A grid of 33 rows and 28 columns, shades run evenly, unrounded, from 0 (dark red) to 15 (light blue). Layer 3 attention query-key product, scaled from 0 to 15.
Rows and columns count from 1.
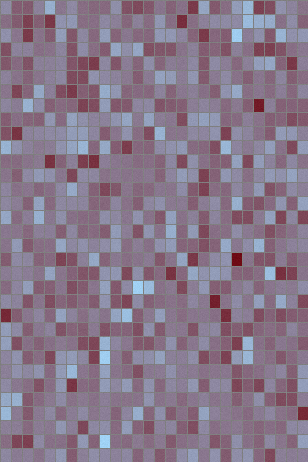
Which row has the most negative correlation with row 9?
13
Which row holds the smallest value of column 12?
11
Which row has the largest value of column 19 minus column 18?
1
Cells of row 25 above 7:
17
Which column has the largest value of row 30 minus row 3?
19
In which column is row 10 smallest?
2
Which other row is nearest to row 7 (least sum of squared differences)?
32
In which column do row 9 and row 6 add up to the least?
27
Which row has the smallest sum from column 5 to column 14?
12
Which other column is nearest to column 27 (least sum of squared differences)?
26
